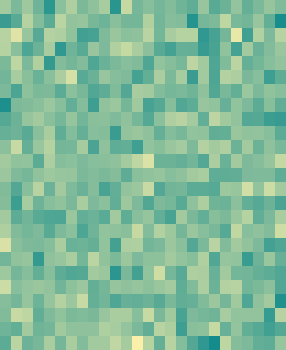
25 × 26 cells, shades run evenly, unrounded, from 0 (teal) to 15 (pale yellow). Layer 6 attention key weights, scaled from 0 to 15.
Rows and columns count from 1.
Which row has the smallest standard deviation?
13
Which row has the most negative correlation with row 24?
14
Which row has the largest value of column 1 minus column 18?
18
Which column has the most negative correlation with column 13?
19
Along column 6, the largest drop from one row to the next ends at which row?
4
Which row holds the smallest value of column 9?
8
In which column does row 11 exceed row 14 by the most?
2
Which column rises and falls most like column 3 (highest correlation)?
6
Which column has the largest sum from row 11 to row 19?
1
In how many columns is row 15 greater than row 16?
12
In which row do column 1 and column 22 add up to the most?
3
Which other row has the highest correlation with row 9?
24
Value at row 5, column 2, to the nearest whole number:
11
